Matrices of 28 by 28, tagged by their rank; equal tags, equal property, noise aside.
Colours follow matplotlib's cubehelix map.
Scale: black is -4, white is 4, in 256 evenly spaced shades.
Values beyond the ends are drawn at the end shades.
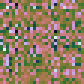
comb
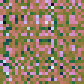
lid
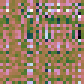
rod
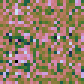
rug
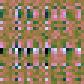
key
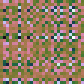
rod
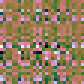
rod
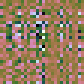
rod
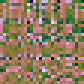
comb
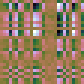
key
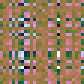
key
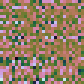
comb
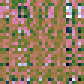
rod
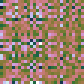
comb
